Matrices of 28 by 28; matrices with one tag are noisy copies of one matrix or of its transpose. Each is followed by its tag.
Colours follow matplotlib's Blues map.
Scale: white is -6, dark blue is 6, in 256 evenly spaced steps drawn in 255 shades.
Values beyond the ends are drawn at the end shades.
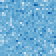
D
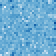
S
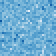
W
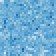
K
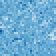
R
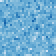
K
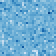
D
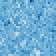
R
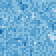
R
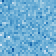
D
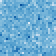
K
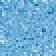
D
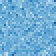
S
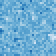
R
